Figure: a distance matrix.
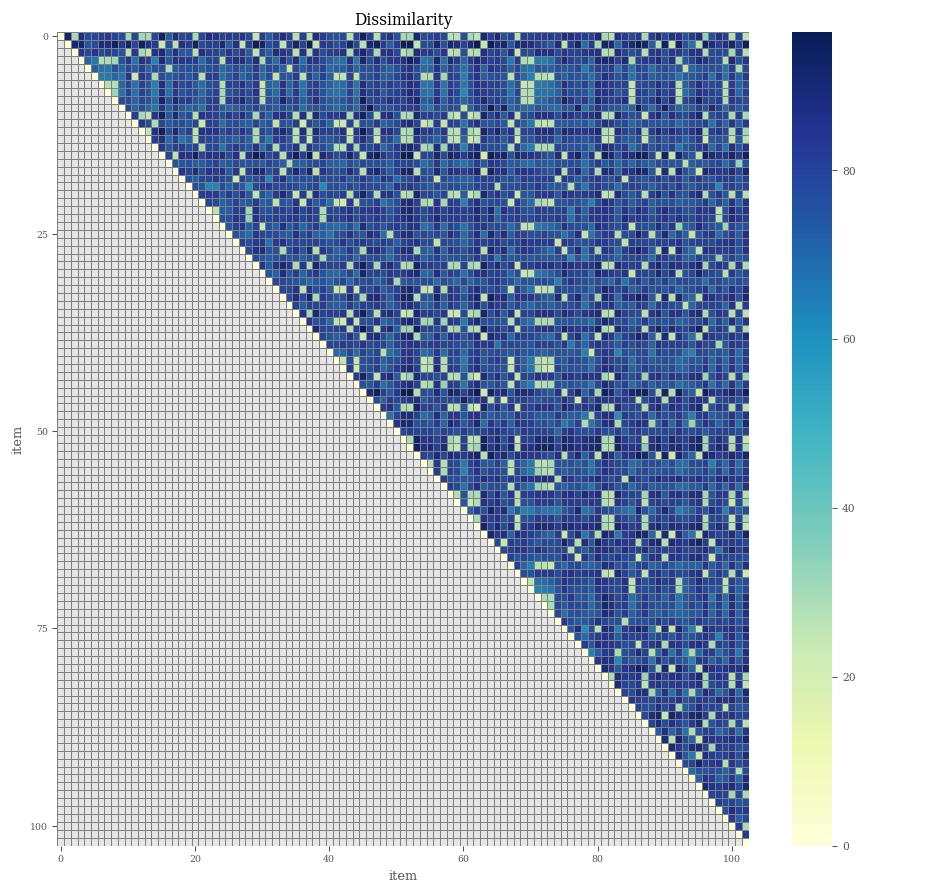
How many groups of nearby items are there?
13
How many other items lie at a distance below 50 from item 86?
6
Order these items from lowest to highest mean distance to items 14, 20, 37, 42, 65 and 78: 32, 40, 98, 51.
32, 51, 40, 98
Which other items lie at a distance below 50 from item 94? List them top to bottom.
25, 49, 78, 83, 88
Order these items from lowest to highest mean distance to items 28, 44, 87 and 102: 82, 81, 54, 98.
82, 81, 54, 98
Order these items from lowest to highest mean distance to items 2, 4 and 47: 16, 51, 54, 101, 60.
51, 16, 101, 60, 54
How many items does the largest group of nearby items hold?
24
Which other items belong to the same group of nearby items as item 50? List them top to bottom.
31
